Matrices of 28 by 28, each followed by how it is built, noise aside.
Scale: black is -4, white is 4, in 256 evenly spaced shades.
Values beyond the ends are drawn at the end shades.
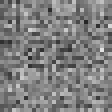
blocks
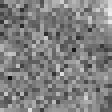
smooth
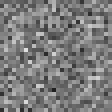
repeating rows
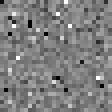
sparse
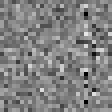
uneven columns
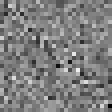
banded
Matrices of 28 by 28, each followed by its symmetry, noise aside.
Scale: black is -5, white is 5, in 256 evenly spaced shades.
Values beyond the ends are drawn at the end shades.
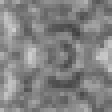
mirrored top to bottom.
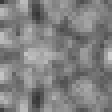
mirrored top to bottom.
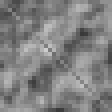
symmetric.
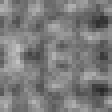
mirrored top to bottom.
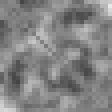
symmetric.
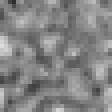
no symmetry.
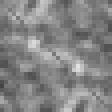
same after a half turn.
